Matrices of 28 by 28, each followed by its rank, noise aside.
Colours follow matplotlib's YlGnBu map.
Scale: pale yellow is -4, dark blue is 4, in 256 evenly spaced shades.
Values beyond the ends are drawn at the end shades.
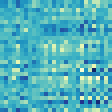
three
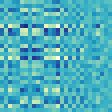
one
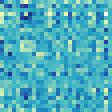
three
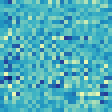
four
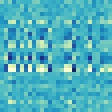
one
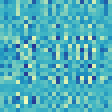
three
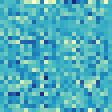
three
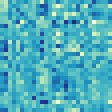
three
